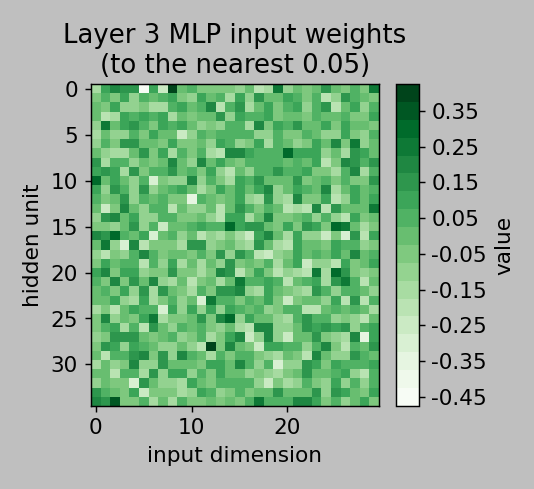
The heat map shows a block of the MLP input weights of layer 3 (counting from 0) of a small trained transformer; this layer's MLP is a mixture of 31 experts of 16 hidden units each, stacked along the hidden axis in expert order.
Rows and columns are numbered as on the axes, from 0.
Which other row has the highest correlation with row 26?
17
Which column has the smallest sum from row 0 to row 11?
25
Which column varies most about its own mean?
5
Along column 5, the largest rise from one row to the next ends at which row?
1
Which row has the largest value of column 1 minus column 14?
9
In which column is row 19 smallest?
22
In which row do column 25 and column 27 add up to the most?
6
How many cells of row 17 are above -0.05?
14
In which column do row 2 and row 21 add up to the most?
15
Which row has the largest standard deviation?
0
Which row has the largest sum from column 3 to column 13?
29
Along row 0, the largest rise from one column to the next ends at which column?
8
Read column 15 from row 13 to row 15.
0.15 0.1 0.1
